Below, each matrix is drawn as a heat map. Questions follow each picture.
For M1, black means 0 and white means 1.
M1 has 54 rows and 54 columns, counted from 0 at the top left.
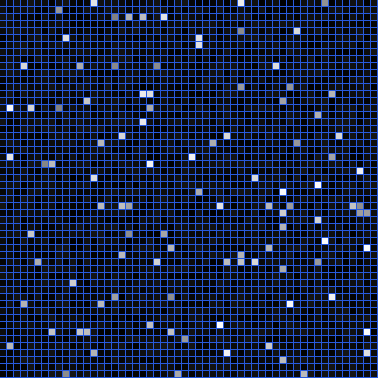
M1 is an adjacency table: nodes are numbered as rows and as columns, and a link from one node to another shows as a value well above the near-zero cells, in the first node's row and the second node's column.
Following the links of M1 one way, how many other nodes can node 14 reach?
9
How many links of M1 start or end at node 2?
4
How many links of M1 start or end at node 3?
2
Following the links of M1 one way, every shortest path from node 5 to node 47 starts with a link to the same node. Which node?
node 9
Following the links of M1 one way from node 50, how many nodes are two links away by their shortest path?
4
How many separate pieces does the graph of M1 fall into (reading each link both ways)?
2
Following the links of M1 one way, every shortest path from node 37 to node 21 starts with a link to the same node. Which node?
node 34
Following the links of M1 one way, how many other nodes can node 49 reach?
5
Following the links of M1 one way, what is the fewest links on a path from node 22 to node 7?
2
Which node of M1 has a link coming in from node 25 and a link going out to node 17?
node 36
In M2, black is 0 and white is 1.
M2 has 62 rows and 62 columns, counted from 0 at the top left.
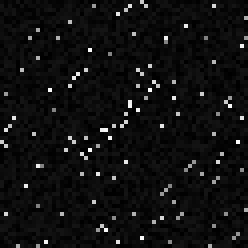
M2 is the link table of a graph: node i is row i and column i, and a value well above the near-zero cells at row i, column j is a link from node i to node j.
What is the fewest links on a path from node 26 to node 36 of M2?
3
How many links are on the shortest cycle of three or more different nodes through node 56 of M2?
5
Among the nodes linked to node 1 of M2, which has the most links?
node 53
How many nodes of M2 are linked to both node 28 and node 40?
2
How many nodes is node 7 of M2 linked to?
1
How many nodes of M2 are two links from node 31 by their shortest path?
3
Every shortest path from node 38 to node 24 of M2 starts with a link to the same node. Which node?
node 20
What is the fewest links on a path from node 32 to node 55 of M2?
7
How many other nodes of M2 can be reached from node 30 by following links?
7
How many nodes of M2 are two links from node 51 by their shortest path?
4
